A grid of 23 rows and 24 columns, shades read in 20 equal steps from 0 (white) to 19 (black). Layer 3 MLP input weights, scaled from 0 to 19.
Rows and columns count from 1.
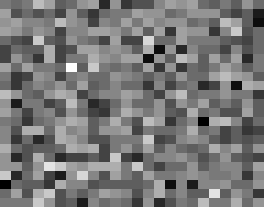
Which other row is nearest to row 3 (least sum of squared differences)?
11
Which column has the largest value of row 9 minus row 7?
2
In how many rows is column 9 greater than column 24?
7
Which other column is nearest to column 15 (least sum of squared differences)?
17
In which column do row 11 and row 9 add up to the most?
24
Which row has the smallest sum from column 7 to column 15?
19
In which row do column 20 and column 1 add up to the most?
21
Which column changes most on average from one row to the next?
6
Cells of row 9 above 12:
3
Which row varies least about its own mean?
9
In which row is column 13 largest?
18
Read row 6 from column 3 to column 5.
12 12 6
